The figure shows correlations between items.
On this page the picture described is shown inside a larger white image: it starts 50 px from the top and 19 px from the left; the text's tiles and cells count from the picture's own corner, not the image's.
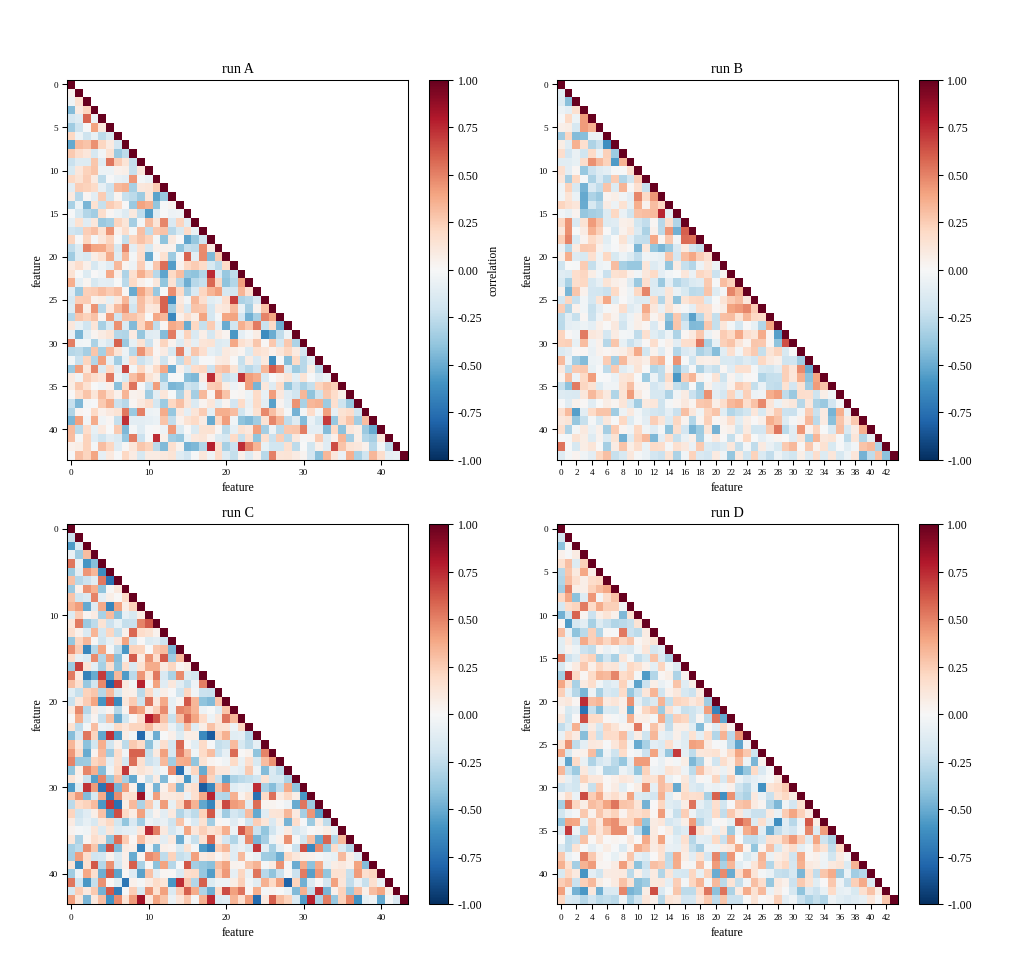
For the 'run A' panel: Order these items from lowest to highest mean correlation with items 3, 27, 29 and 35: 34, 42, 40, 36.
40, 42, 36, 34
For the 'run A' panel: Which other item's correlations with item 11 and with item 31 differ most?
14
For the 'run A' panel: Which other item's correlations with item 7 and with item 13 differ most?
33
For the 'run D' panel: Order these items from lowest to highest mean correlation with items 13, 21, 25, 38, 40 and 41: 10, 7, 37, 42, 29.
10, 37, 29, 7, 42
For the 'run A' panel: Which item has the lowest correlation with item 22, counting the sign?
12
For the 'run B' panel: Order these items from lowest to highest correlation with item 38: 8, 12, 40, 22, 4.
22, 12, 8, 40, 4
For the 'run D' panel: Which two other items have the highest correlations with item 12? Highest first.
42, 8
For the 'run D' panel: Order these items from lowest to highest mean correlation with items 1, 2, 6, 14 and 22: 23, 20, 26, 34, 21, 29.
21, 26, 29, 23, 20, 34
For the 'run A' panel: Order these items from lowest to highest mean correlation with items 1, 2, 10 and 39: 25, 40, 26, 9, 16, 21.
40, 9, 21, 16, 25, 26
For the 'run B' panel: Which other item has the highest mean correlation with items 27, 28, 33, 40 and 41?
31
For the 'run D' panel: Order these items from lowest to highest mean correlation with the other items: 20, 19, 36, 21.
21, 19, 36, 20
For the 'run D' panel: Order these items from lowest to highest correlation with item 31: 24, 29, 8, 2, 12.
24, 12, 2, 8, 29
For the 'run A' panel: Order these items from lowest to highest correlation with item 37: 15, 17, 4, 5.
17, 15, 4, 5
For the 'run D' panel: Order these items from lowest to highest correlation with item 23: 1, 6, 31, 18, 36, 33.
18, 31, 1, 36, 33, 6
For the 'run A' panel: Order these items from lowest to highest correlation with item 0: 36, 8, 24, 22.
24, 36, 22, 8
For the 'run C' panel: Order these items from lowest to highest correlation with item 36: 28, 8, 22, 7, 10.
22, 8, 10, 7, 28
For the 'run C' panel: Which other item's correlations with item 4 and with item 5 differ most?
30
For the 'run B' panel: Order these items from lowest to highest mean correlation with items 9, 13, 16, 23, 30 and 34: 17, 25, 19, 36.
19, 36, 25, 17
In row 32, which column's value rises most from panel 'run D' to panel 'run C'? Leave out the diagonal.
42
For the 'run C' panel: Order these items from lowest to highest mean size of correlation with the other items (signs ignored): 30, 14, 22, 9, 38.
38, 22, 14, 9, 30
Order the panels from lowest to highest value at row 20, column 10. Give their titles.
run A, run B, run D, run C
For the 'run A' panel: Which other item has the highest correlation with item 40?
30
